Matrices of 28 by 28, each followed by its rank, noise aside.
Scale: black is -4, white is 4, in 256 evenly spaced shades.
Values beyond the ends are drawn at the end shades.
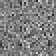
seven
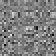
four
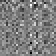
four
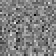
seven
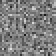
seven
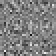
five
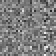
six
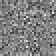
seven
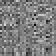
five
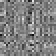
four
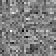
six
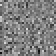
five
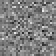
six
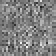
six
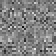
five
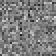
seven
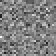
six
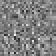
four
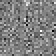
six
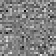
five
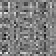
four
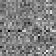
five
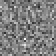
six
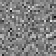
seven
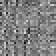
four
